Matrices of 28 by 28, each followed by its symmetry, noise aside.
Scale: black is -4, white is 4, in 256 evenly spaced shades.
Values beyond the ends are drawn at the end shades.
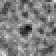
symmetric across the other diagonal.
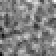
antisymmetric.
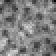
symmetric across the other diagonal.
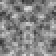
mirrored left to right.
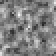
same after a half turn.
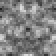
mirrored left to right.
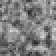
antisymmetric.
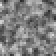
antisymmetric.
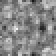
mirrored top to bottom.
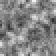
same after a half turn.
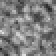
symmetric across the other diagonal.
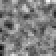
antisymmetric.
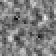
same after a half turn.
